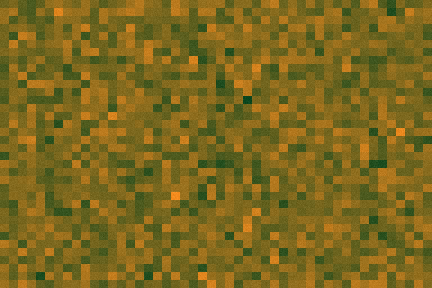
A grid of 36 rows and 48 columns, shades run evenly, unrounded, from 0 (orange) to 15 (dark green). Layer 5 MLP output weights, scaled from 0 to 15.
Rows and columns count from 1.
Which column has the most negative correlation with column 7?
44
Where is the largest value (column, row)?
28, 13
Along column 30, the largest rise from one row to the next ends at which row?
9
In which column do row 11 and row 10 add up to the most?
25
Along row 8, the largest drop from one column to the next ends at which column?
22
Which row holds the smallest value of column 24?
36
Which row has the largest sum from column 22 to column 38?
21
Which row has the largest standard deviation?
35
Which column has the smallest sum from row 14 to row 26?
4
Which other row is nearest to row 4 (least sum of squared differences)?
34
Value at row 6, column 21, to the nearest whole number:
10
